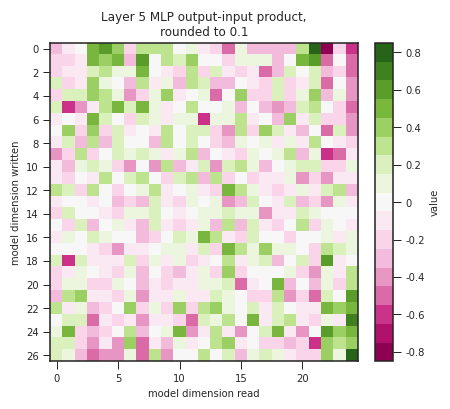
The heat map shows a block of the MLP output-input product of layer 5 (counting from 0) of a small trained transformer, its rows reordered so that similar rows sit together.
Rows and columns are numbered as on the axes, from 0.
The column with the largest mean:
14
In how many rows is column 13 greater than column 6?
9
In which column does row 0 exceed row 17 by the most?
21
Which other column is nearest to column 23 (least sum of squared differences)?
0
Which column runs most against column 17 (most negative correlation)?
4
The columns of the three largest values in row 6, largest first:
3, 19, 15
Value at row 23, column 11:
-0.5
